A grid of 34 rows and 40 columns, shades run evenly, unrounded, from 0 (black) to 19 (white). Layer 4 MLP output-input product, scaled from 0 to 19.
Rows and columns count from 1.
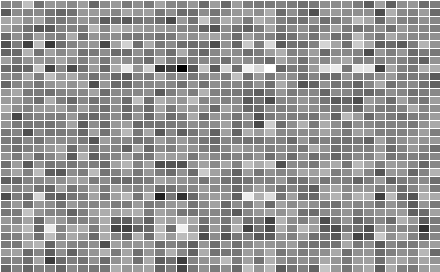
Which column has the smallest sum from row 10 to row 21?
9
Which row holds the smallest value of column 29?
2
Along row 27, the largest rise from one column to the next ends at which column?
3
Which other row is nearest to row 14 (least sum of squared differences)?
19
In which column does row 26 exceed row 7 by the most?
34
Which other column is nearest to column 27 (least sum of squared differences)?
32
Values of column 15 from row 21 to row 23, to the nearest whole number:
6 9 12
